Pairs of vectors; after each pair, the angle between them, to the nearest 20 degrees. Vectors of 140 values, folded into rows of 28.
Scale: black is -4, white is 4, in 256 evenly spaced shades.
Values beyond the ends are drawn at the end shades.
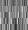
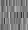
80 degrees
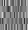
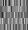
160 degrees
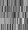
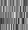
160 degrees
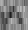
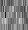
120 degrees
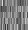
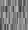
80 degrees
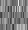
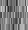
60 degrees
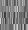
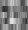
80 degrees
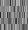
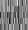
60 degrees
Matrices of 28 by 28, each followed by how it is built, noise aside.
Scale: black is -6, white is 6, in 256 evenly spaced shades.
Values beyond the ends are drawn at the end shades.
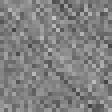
Toeplitz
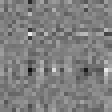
low rank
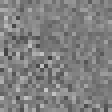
lower triangular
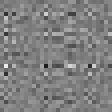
low rank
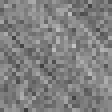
Toeplitz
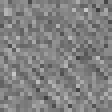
Toeplitz
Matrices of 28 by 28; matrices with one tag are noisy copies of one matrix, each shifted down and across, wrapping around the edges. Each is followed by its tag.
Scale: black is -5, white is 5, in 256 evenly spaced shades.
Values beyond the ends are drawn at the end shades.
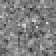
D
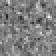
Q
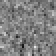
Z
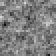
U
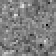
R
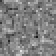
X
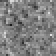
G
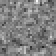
R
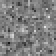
D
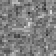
X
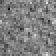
G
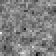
U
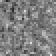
Z
